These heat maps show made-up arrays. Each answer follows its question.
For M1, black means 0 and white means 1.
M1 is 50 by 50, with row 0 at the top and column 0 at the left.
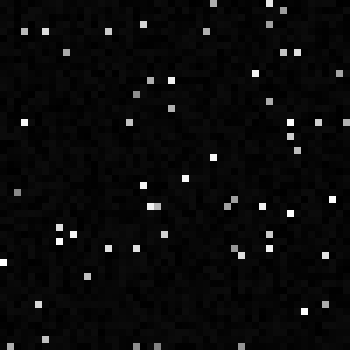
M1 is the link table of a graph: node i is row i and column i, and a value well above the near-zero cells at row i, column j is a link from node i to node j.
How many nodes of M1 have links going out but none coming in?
12
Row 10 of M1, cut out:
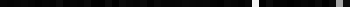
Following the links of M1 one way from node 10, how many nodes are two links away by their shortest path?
3
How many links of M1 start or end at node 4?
4
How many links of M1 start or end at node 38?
5
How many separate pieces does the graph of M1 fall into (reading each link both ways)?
5
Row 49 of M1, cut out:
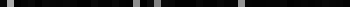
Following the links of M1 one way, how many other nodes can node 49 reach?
8
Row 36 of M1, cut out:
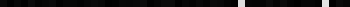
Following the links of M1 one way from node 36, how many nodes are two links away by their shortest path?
1
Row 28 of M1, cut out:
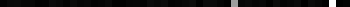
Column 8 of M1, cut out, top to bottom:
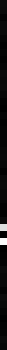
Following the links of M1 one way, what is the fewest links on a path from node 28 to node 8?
5
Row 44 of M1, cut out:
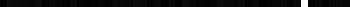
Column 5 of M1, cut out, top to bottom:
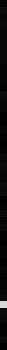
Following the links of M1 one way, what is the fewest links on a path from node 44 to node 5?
2
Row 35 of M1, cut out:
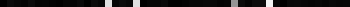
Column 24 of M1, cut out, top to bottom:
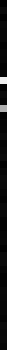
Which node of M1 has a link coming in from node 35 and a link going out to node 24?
node 15
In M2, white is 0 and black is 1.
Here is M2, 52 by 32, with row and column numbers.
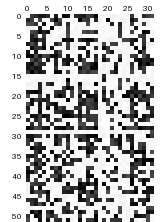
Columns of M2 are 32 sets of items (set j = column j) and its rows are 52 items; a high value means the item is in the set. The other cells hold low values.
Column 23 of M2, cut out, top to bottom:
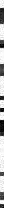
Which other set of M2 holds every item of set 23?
10
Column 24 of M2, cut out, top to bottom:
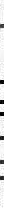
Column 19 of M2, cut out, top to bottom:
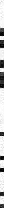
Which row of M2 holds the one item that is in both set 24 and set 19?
20
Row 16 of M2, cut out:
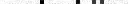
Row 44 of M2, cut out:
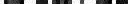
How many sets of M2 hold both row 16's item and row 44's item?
2
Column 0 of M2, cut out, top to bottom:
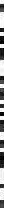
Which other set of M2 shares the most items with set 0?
7
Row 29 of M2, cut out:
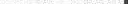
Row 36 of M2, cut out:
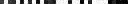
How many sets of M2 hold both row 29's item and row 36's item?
1
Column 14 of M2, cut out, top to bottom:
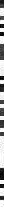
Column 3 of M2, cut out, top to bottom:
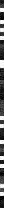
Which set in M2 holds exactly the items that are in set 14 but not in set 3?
18
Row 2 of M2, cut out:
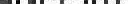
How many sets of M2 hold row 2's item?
12
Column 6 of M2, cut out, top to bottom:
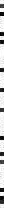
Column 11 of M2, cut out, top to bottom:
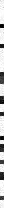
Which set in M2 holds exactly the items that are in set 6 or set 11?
27
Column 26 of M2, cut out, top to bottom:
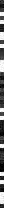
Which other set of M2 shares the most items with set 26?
15
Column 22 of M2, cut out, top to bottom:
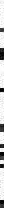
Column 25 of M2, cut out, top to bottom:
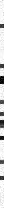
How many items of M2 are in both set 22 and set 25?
1
